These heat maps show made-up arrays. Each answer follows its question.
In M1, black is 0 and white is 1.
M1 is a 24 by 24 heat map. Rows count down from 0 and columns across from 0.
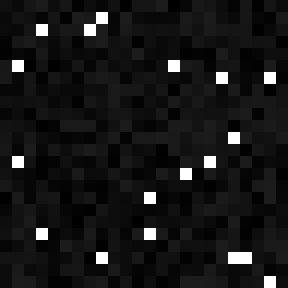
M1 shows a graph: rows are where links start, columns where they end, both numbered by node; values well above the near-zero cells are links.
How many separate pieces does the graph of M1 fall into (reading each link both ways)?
6
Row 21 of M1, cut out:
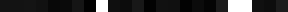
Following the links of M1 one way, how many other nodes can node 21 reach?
5
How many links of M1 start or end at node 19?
4
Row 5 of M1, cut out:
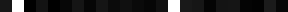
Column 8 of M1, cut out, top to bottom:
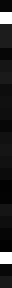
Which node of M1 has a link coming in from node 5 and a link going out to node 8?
node 1
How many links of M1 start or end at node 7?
1
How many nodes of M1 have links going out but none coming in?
8
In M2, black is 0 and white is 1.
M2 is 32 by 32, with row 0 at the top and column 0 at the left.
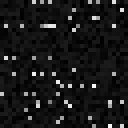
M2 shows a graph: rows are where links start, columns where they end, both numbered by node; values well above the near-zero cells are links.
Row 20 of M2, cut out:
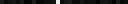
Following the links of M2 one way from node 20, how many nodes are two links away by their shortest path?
4
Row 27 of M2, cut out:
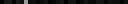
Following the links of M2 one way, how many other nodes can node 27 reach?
9
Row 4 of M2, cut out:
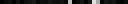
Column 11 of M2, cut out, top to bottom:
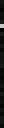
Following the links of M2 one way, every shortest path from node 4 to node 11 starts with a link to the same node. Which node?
node 23
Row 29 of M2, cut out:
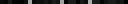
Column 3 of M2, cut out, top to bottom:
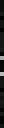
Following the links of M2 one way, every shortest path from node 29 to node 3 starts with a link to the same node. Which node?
node 7
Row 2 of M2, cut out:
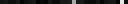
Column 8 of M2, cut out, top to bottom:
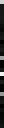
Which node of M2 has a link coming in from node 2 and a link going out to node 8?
node 18
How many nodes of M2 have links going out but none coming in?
7
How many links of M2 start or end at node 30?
4
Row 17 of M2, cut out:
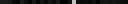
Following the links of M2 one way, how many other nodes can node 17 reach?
6
